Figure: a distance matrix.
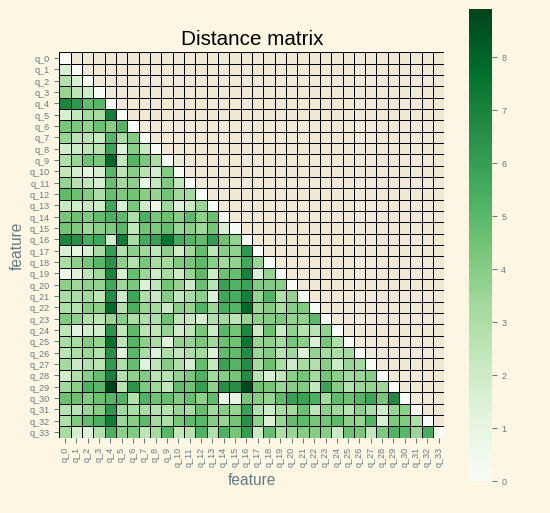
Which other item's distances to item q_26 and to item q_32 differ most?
q_21
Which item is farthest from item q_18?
q_4
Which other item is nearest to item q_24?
q_1
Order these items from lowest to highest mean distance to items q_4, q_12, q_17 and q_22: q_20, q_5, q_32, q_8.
q_8, q_5, q_20, q_32
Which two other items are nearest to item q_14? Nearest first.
q_30, q_15
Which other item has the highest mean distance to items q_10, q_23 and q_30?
q_29
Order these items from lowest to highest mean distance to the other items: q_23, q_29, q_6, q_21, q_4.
q_23, q_21, q_6, q_29, q_4
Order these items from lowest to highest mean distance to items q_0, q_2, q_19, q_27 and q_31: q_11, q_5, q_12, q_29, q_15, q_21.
q_5, q_11, q_21, q_29, q_15, q_12
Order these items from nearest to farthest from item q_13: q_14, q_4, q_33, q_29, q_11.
q_11, q_33, q_29, q_14, q_4
